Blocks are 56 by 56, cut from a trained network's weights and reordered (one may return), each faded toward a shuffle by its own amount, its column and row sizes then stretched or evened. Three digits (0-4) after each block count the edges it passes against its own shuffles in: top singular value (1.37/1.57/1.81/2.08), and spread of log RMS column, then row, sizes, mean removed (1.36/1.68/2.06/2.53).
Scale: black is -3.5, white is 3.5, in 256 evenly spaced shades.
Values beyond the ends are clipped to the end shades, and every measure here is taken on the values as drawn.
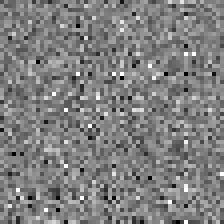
2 1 2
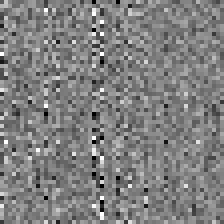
3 4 0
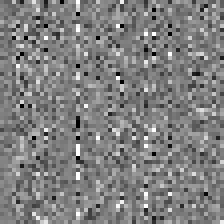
1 4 0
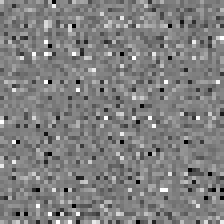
1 1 3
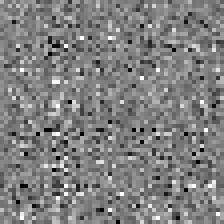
2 2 1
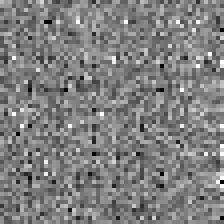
1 1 2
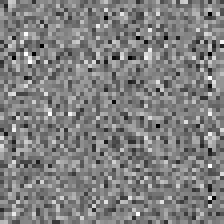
3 2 1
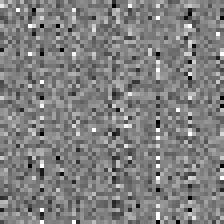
3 4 0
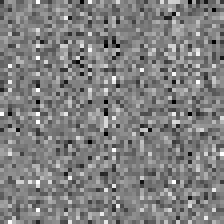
2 4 1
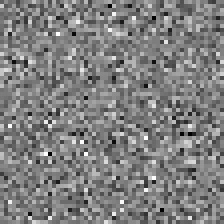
2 1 2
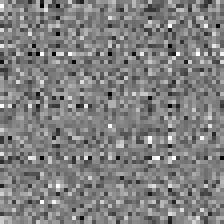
3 2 4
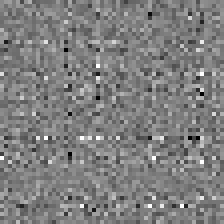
2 2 3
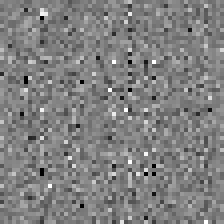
0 3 1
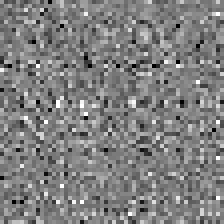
4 2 3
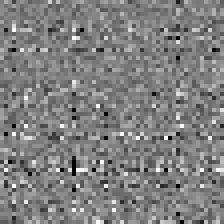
2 2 4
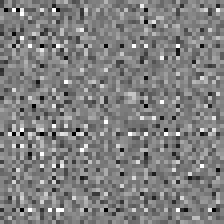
4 3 2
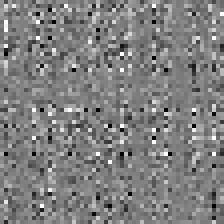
0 4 3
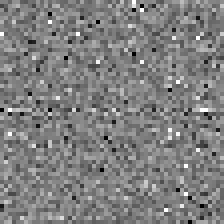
1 0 0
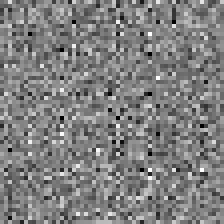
4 3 3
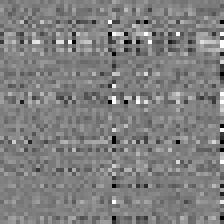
4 2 4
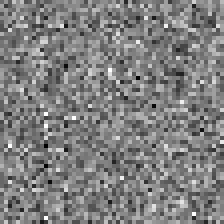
3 2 0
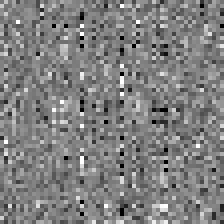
3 4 1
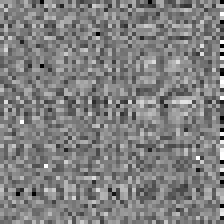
4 1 1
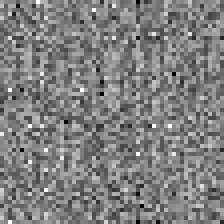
3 1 0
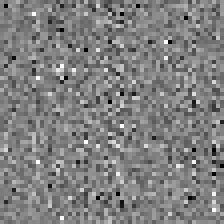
0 3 1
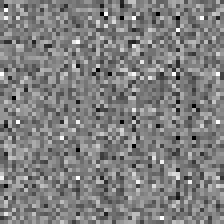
1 3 1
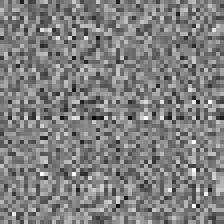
4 1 2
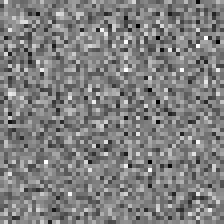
1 1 1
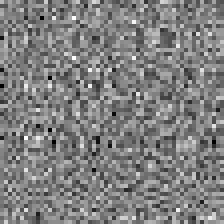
4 0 0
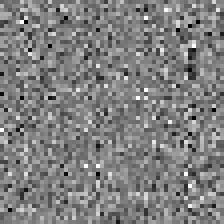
2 3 1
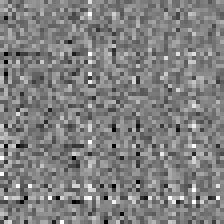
2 2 3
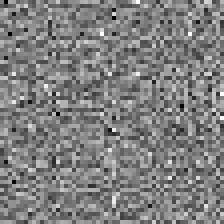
4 0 0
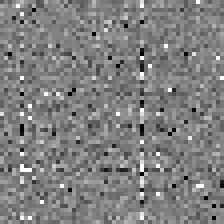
3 1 1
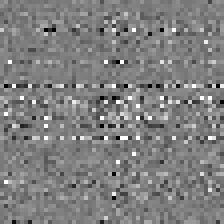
2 1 4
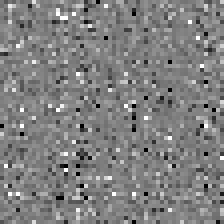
0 3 2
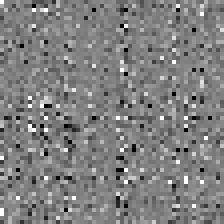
1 4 2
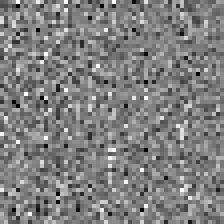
1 3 0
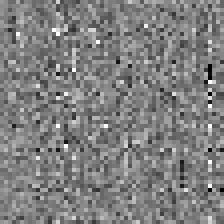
2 3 1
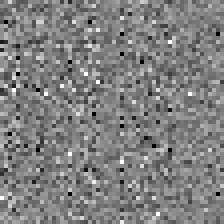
0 3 0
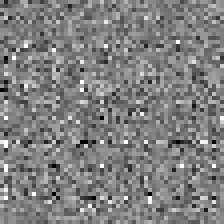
2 2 3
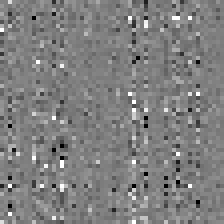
2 4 1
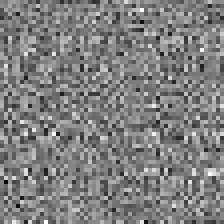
4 0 3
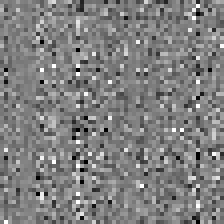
1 4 1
